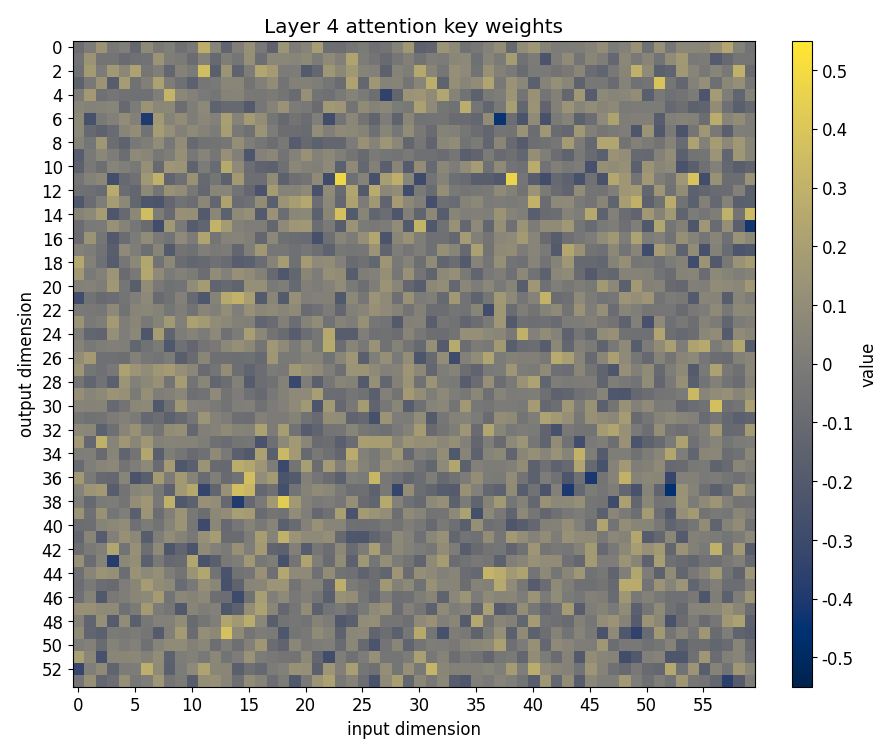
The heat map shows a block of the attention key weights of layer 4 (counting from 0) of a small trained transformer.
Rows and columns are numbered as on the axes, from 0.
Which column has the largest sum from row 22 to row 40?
48
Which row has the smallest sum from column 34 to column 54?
37
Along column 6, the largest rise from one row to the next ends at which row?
14
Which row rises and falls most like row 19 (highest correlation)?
39
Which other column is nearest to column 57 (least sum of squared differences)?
2
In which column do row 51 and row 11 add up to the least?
22
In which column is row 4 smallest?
27
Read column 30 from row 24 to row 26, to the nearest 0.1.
0 -0.1 -0.2
